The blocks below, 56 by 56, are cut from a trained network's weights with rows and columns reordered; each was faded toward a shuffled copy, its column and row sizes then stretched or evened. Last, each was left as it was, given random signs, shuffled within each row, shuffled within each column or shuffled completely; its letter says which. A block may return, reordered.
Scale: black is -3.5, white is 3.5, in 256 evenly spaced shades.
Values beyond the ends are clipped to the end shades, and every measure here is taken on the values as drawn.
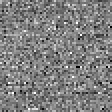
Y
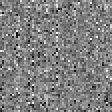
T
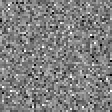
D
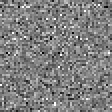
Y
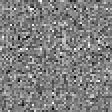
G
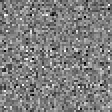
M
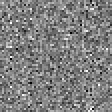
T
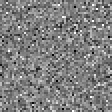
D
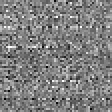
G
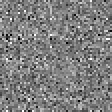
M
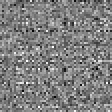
G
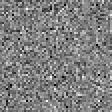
G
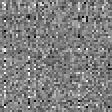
G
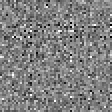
M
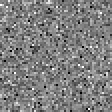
D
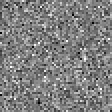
D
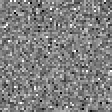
D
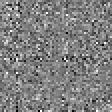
M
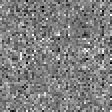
G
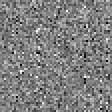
T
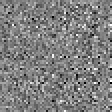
G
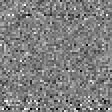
Y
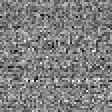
Y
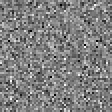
T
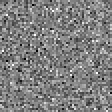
D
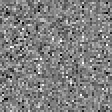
T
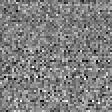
Y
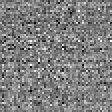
G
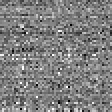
G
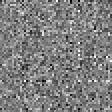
M
